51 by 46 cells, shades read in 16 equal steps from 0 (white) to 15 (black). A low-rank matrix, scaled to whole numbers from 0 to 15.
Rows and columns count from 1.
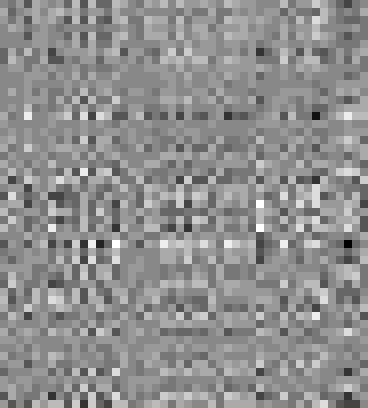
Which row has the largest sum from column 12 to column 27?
15
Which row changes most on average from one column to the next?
31
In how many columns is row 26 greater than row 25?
20
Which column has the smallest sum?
40
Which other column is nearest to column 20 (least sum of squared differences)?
16
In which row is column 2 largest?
23
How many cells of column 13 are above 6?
29
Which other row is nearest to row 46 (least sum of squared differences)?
24
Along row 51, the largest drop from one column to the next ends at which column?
12
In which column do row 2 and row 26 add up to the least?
33
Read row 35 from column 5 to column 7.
8 7 8
